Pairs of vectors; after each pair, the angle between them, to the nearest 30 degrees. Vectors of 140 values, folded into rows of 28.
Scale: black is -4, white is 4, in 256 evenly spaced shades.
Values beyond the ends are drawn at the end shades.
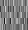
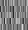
30 degrees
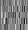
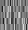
90 degrees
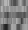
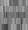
30 degrees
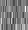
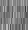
120 degrees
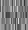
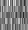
60 degrees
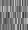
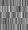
30 degrees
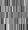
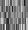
150 degrees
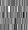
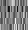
150 degrees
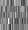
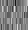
90 degrees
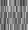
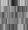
120 degrees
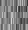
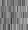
150 degrees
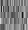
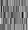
30 degrees
